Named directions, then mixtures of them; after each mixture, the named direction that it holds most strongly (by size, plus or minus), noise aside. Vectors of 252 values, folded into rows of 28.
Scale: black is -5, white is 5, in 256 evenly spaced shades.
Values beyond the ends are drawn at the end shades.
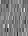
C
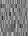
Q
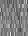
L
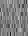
L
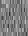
C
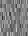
Q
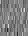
C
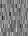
Q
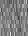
L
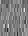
C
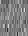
C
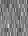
L
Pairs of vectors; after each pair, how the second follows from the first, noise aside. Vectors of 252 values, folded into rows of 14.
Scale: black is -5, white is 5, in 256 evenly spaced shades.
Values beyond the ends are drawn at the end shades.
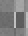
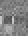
reversed, partly zeroed.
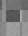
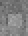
reversed, negated, shrunk.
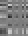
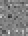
partly zeroed.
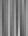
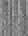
reversed, shrunk.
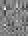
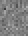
negated, shrunk.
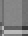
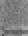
negated, shrunk.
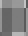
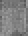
negated, shrunk.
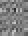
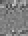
reversed, partly zeroed.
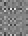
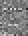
sign-scrambled.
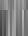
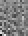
sign-scrambled.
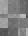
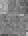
partly zeroed.
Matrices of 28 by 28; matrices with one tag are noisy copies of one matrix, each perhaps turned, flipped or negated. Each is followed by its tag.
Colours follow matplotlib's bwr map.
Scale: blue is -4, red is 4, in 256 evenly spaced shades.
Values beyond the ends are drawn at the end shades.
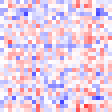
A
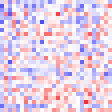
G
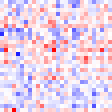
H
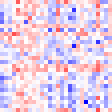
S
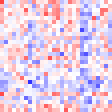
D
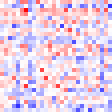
G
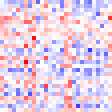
S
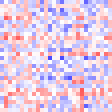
H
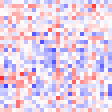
H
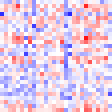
S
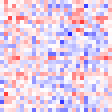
H
